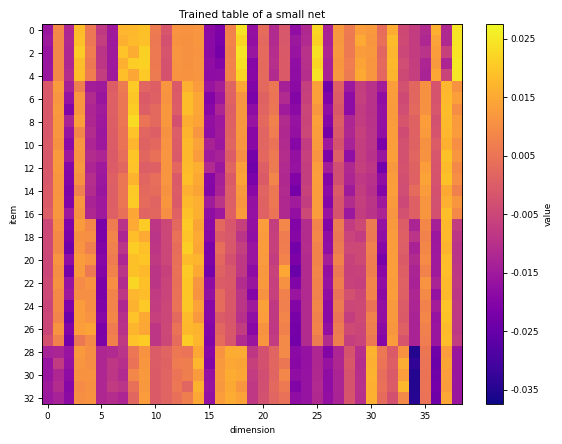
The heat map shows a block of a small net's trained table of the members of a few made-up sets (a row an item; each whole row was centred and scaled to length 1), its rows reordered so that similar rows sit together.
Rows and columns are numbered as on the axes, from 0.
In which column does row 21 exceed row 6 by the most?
22
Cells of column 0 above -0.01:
23
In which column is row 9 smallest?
26
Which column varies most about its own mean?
38
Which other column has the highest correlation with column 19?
33
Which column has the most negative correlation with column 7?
16
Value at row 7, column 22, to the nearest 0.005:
-0.015
